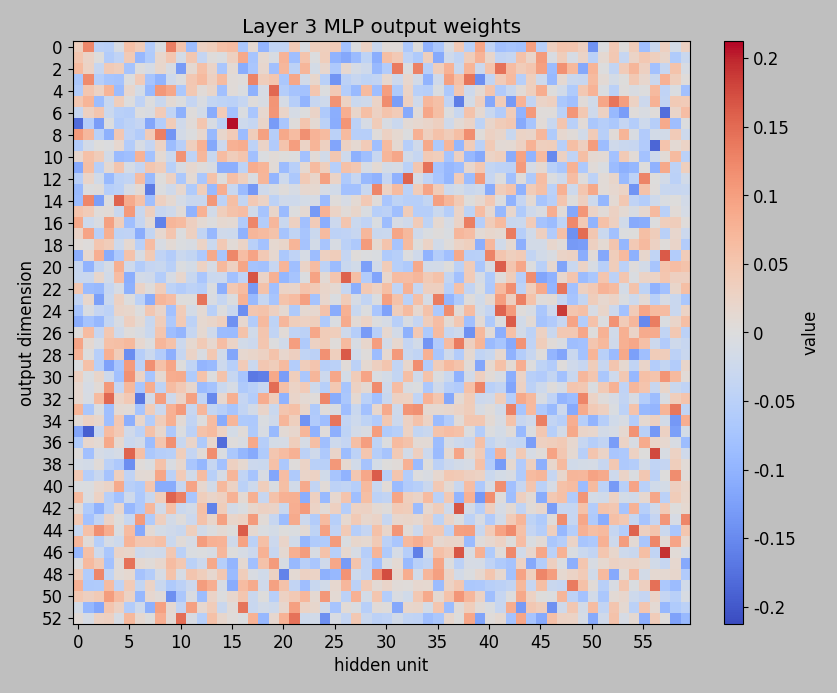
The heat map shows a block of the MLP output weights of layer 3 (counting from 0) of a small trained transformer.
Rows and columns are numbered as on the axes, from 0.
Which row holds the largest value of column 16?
44
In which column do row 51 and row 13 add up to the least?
7
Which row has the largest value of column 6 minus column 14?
36
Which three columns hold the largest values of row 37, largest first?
56, 5, 13
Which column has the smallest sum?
46
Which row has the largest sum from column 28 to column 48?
48
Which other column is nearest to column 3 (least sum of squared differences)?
11
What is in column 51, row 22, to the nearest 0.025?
0.075
